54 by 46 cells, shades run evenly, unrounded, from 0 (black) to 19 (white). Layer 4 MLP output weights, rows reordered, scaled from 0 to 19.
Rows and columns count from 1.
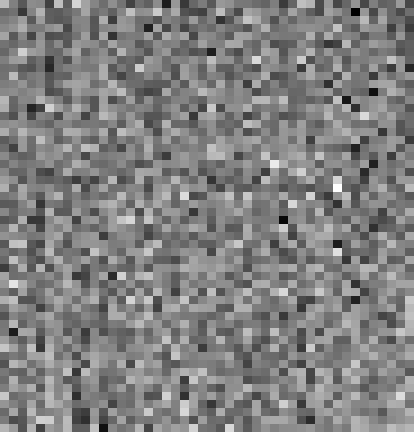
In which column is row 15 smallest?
22
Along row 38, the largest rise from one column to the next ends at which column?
15
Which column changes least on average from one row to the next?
11
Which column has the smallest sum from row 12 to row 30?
40
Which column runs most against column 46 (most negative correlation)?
12
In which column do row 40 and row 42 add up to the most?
46
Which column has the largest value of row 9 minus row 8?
16
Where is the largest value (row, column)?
24, 38
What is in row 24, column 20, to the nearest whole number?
9
